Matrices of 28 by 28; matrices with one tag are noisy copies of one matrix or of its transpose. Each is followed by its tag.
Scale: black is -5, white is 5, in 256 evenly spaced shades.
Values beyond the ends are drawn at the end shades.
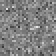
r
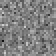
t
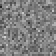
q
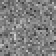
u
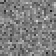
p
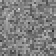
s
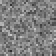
p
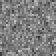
r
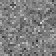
p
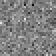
p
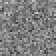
s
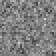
p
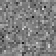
t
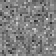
t
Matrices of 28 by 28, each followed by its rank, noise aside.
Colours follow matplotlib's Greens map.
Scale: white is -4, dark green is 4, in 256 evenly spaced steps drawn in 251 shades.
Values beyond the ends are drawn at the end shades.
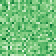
four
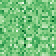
three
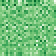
three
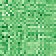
four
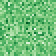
six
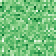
six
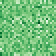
four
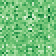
four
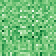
four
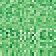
four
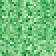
four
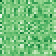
three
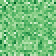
three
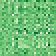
three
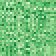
four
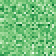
three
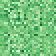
six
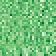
six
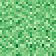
four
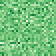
six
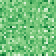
three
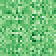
five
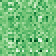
three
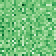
five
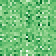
three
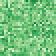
six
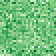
six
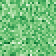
six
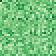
six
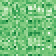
three
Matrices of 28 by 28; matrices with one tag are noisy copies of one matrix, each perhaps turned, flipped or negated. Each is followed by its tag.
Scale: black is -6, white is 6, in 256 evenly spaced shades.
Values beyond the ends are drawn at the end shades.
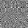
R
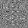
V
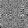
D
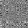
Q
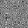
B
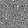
B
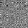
Q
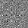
V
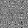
B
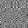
R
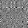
R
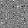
B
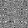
B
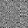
R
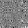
Q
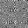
D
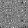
Q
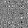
B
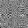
D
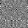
R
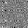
Q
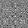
V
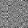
R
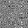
B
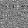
B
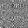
D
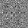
V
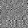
R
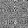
D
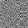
R
